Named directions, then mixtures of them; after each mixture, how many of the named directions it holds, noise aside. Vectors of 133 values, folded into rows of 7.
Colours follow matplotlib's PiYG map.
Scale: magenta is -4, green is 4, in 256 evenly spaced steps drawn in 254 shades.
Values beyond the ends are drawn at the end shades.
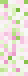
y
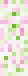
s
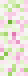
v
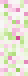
one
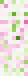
two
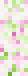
two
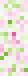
one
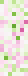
three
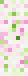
two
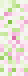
two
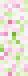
one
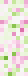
two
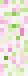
one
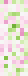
one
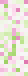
one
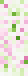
two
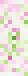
two
